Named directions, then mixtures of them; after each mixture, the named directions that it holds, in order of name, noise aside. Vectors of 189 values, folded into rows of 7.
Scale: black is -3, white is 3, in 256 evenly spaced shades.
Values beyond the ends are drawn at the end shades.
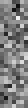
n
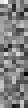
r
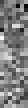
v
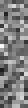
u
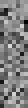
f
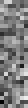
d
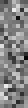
n.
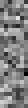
d, u, v.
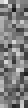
r.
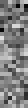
v.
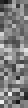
d, r, v.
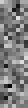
n.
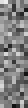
r.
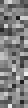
d, n, v.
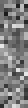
f, u, v.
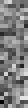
d.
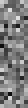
n, u, v.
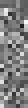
f.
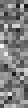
u, v.
